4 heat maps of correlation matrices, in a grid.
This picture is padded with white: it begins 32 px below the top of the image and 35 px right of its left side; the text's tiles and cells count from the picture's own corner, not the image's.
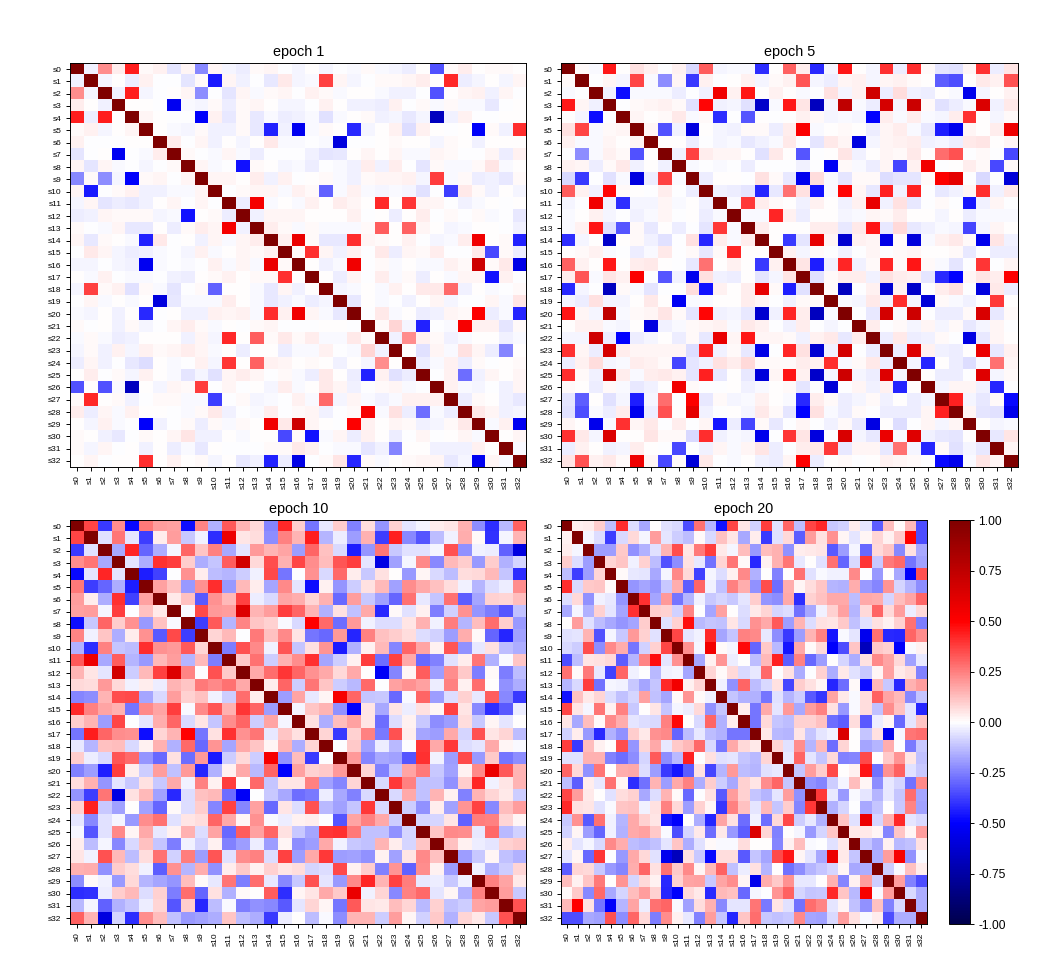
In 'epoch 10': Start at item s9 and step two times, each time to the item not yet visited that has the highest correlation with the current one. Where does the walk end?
s12
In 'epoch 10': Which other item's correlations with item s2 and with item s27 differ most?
s4
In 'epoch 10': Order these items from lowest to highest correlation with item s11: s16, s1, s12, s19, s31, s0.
s19, s31, s12, s16, s0, s1
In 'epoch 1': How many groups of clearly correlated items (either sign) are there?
10
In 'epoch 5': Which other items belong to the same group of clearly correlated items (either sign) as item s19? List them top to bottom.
s8, s24, s26, s31
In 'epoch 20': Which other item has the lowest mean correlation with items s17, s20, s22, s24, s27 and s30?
s10
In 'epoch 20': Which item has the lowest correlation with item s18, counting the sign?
s1
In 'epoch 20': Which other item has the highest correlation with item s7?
s6
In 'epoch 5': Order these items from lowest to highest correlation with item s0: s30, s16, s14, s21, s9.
s14, s9, s21, s16, s30
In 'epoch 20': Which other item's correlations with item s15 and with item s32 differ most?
s0
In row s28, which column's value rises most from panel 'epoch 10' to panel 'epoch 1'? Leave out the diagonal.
s21
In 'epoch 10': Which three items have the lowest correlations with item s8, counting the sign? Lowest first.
s0, s9, s19
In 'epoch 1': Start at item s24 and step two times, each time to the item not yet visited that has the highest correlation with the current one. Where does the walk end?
s13
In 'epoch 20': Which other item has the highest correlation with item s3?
s27
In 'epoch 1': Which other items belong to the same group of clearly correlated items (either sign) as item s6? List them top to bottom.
s19
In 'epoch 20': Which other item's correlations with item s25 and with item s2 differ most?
s17
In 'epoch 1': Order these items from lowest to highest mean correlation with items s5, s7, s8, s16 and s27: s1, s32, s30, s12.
s12, s32, s30, s1
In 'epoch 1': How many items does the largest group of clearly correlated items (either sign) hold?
6
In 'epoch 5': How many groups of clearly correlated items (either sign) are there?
6
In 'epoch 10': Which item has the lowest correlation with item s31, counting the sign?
s9
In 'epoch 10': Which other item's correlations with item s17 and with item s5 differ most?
s1
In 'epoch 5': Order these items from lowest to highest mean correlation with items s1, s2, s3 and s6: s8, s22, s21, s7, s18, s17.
s18, s21, s7, s8, s17, s22
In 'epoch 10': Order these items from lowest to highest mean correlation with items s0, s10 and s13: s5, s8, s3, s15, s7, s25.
s8, s3, s25, s7, s5, s15
